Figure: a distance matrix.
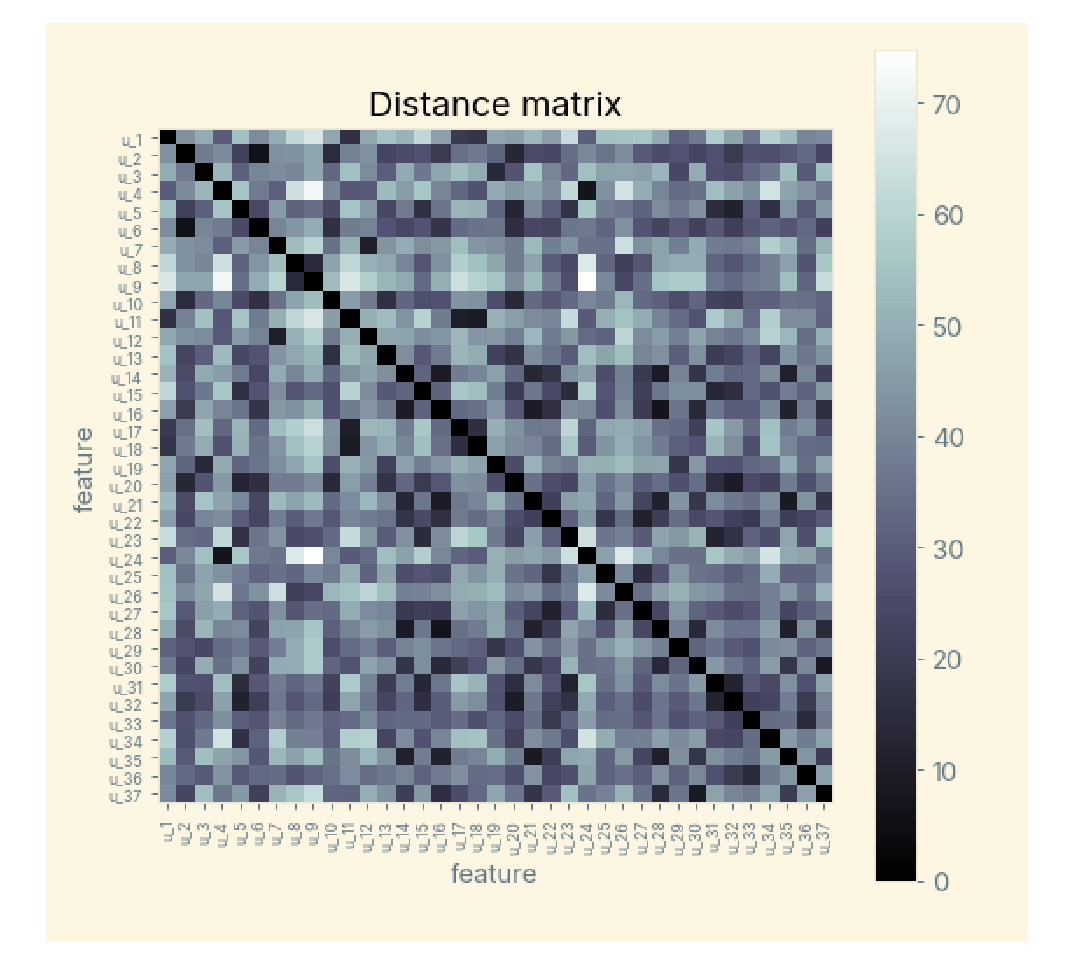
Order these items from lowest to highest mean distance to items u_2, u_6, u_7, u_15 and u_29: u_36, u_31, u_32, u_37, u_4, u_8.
u_32, u_31, u_36, u_37, u_4, u_8
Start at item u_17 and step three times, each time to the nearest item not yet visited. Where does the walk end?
u_1
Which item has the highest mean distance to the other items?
u_9
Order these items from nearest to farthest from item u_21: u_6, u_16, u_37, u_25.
u_16, u_37, u_6, u_25
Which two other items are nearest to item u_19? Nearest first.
u_3, u_29
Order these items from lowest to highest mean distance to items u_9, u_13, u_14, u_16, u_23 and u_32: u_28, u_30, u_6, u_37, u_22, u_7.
u_22, u_6, u_28, u_30, u_37, u_7
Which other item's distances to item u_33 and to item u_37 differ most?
u_36
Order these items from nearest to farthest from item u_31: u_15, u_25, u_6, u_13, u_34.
u_15, u_13, u_34, u_6, u_25
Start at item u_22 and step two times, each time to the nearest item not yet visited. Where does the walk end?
u_25
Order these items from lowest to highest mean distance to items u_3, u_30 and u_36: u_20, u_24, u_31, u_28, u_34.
u_20, u_31, u_28, u_34, u_24
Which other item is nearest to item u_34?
u_5
